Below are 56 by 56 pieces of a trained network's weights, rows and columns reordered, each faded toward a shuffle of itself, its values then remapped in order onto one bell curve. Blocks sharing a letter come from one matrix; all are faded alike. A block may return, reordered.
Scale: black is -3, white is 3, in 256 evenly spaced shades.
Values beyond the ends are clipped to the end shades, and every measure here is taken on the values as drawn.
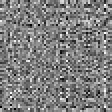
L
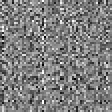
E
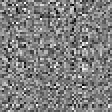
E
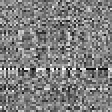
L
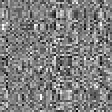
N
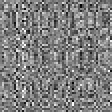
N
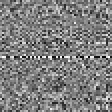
L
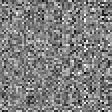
E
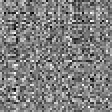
L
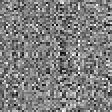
E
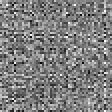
L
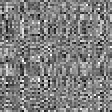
N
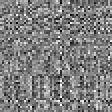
L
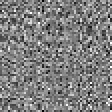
N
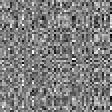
N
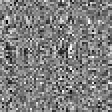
E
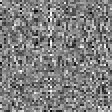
E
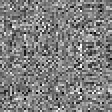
E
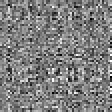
E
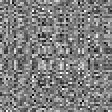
N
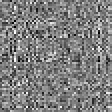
E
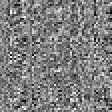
E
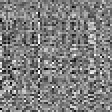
L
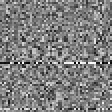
L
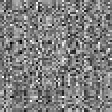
N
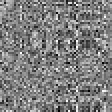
L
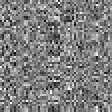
N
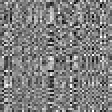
N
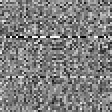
L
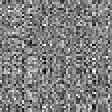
N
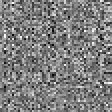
E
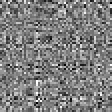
L
